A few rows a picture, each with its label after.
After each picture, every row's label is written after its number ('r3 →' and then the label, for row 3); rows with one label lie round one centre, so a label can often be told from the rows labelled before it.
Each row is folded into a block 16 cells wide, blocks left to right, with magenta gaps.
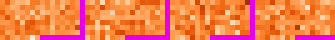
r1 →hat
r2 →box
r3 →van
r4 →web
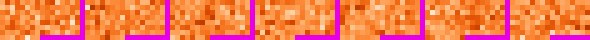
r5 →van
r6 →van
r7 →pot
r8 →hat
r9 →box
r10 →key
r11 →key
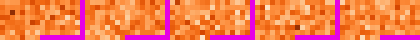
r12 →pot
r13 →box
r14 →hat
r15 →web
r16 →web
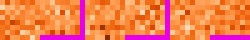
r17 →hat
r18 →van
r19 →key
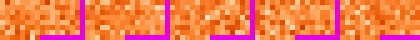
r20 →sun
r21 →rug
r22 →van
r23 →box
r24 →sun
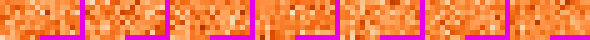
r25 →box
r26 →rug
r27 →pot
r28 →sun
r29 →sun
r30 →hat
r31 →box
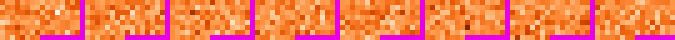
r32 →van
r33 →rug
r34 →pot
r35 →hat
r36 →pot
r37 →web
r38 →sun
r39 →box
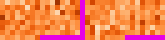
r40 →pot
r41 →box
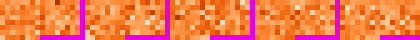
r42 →pot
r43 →pot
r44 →rug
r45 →web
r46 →pot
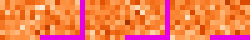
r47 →box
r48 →van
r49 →pot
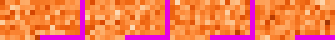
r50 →pot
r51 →hat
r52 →pot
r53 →rug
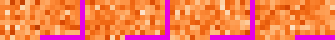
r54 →key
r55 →van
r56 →pot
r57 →rug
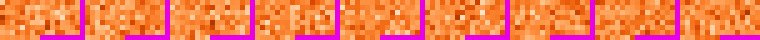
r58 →box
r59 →box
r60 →van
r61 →box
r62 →van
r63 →van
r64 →web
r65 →hat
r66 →sun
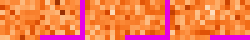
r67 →pot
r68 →pot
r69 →box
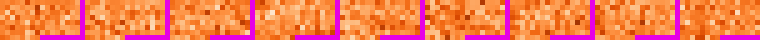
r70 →web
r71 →hat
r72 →box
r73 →hat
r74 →key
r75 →pot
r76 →box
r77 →box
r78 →van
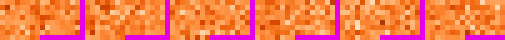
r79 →web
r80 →box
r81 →sun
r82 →van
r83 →key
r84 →rug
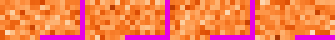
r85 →hat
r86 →rug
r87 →box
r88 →pot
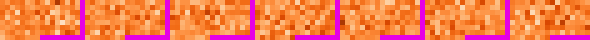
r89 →pot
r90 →sun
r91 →pot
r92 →sun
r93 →box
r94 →box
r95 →key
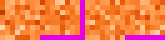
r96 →rug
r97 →van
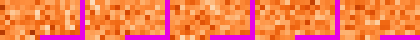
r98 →hat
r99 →rug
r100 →web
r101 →key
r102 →van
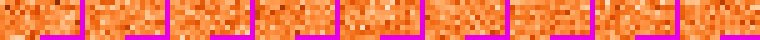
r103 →web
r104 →web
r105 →rug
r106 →rug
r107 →box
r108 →pot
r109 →rug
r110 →web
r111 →rug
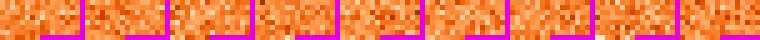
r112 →van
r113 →rug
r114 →key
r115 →hat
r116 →key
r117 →box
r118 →sun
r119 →pot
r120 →web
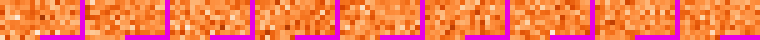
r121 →pot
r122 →rug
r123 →key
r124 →key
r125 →key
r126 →box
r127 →key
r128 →hat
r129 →sun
